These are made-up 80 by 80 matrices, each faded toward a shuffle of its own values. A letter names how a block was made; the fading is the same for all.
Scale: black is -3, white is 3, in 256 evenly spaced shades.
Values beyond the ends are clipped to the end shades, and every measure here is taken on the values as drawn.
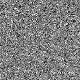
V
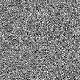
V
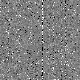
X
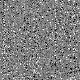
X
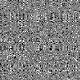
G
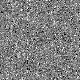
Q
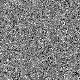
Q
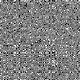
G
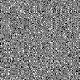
G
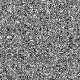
V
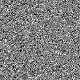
V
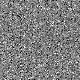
Q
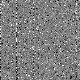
X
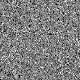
Q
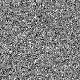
V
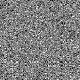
V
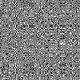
G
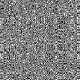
G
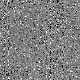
X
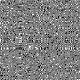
G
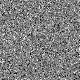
Q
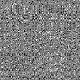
G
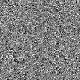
V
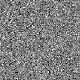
V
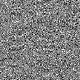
V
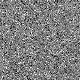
Q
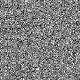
V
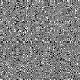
G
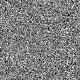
Q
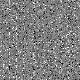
X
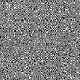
G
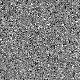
Q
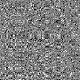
G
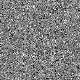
Q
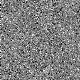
Q
